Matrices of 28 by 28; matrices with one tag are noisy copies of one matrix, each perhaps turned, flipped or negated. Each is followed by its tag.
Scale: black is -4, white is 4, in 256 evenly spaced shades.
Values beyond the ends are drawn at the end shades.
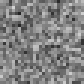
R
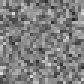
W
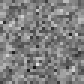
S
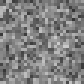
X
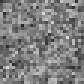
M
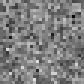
M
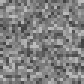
R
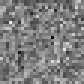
X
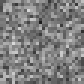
M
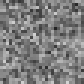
M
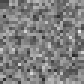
W
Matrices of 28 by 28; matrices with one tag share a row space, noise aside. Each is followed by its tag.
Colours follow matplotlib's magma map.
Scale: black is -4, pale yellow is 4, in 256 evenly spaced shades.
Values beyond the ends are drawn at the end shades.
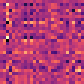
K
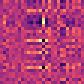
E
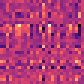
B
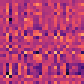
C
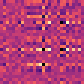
E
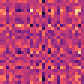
B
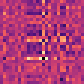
E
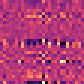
E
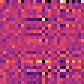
E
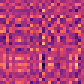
B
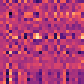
C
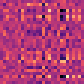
E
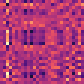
K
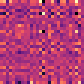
B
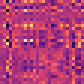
K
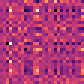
C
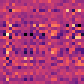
K
